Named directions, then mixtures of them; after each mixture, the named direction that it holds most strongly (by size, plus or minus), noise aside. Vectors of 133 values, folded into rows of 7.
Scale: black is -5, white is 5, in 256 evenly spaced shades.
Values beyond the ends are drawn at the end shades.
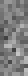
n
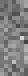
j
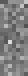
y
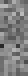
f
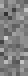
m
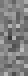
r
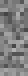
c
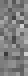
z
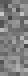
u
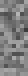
c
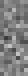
n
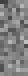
u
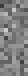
m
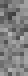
c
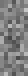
r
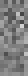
z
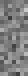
u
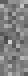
y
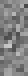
n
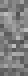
c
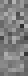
z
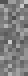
y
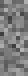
f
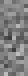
r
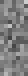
r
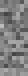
c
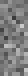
n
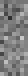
m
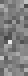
y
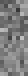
u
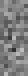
r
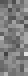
z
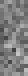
n
